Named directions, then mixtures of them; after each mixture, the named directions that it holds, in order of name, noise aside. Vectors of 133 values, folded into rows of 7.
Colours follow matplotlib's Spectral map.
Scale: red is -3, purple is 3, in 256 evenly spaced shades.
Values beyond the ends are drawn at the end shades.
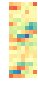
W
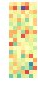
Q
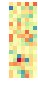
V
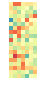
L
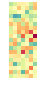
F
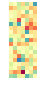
Q, V, W.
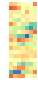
W.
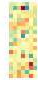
Q.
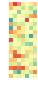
L, W.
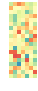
F, L, V.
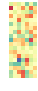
V.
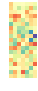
F.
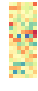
F, W.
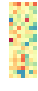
L, V, W.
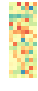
F, L, V.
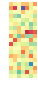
F, Q, W.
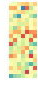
F, Q.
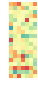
L, Q, W.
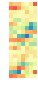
W.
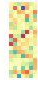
L, Q.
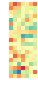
L, W.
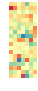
V, W.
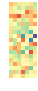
F.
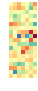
F, W.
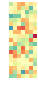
F, L.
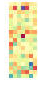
Q.
